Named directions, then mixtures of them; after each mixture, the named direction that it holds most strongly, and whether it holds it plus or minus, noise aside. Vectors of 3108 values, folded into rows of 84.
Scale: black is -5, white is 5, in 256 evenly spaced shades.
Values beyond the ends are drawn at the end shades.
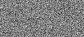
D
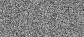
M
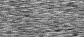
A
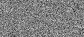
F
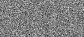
M, minus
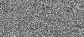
F, minus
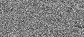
F, minus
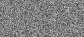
M, minus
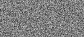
D, plus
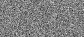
M, minus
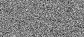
F, minus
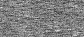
A, minus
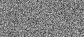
D, plus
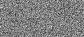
D, plus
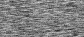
A, plus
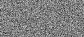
D, plus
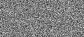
D, minus
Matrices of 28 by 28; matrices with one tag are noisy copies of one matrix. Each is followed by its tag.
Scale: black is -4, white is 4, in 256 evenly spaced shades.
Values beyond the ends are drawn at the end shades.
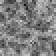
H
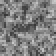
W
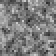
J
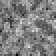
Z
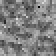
H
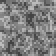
J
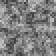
J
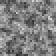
J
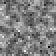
J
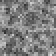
J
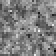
Z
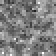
H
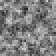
W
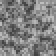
H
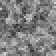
W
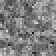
H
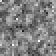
W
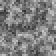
W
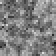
H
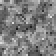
W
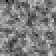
J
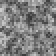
J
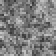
H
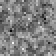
W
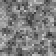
J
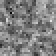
H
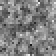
W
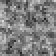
J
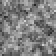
Z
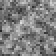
Z
